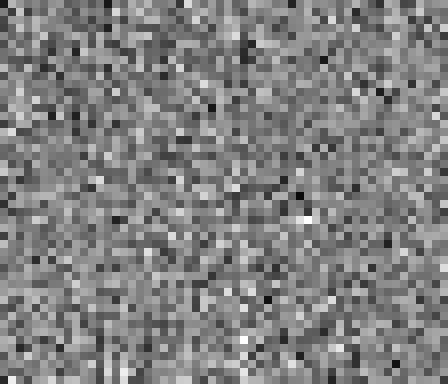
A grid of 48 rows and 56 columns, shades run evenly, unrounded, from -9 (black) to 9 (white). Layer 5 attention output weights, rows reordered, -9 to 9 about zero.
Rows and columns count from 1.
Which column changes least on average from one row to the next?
37
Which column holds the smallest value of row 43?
36
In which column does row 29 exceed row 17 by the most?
30
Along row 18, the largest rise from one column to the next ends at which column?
28
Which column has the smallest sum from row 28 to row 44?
25
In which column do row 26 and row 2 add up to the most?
53
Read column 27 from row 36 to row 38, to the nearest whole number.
0 -1 4
